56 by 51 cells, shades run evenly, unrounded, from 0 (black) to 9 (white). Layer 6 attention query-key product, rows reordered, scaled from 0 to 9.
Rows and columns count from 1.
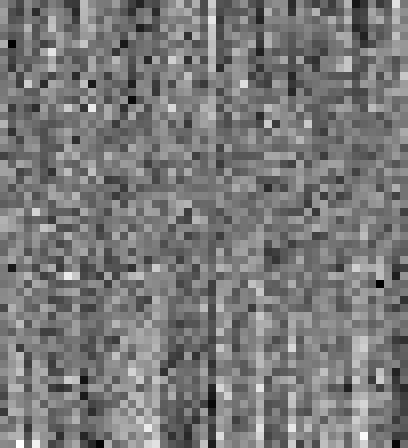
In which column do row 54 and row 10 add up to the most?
19
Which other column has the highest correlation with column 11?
50
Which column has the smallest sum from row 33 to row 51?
27
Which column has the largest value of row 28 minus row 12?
37
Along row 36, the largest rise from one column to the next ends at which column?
49
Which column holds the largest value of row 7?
7
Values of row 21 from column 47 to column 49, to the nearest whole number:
4 5 4
